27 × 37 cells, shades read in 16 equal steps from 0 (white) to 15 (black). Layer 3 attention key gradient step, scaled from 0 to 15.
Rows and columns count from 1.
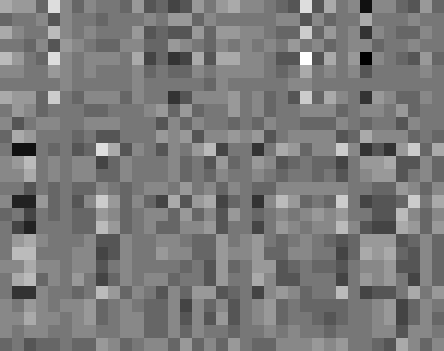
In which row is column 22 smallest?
22
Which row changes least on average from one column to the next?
7
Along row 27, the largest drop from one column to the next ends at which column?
34
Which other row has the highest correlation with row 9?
11
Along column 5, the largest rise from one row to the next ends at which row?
2
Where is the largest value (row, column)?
5, 31
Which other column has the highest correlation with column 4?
15
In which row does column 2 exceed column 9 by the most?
12
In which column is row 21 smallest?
3
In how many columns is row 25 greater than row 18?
15
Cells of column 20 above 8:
8
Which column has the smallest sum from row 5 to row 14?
26
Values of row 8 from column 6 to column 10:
8 9 7 7 7
